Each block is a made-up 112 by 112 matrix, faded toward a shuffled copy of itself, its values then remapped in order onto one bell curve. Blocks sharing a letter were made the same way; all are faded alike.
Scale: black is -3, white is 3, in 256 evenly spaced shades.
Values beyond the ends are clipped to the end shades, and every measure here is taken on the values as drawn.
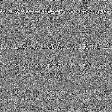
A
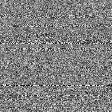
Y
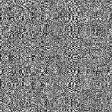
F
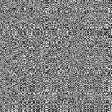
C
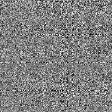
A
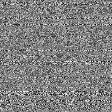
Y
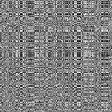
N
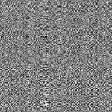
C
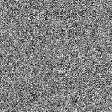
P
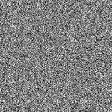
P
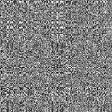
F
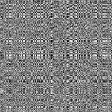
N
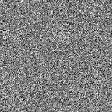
P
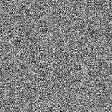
P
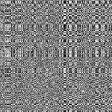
N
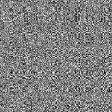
F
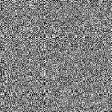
F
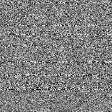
Y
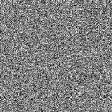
P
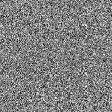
P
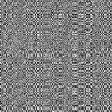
N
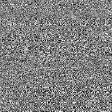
A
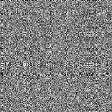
F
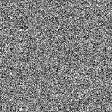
P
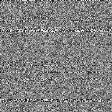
A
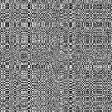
N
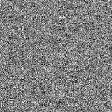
P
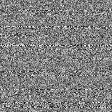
Y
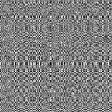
N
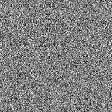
P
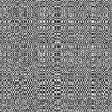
N
